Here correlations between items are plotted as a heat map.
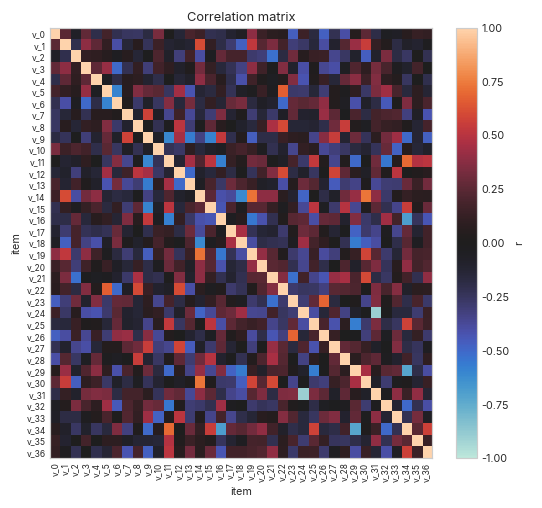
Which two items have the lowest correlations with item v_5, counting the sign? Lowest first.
v_6, v_13
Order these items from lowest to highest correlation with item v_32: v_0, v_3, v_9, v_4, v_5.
v_0, v_4, v_3, v_9, v_5
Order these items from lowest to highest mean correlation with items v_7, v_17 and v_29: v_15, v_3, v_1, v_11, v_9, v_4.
v_11, v_15, v_3, v_1, v_4, v_9
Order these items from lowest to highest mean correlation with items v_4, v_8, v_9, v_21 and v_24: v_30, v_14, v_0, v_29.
v_0, v_14, v_30, v_29
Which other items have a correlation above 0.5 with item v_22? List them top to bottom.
v_5, v_8, v_12
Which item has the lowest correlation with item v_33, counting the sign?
v_10
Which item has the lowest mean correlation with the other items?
v_24
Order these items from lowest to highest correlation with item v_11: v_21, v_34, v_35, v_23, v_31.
v_21, v_23, v_31, v_35, v_34
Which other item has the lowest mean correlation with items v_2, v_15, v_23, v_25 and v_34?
v_29
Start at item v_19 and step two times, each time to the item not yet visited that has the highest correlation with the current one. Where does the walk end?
v_30
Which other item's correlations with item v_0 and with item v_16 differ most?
v_19
